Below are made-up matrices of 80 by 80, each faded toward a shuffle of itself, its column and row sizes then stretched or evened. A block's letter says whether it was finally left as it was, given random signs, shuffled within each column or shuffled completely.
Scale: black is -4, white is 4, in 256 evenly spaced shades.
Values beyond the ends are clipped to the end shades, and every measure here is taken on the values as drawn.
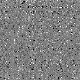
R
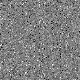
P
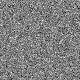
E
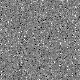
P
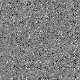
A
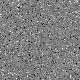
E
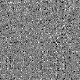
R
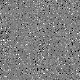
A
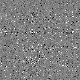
A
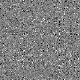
A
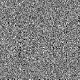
R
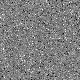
E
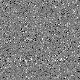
A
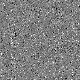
P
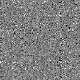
R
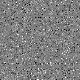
R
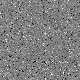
E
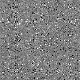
R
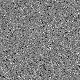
E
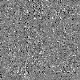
A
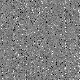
P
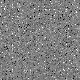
P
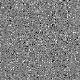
R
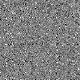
R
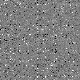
R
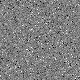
E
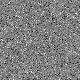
E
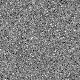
E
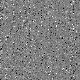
P
